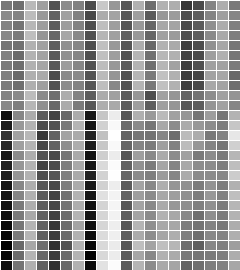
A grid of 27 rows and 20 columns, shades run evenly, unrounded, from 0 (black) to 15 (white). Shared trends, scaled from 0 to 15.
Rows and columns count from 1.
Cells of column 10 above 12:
16
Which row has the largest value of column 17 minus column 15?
14
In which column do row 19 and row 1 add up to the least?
8
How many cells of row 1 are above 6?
15
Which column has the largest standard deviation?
1
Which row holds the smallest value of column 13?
10
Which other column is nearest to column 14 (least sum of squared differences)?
12
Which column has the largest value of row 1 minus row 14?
4
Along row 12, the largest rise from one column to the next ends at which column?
9
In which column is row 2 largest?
3
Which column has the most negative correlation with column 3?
13
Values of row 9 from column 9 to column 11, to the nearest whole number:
11 8 5
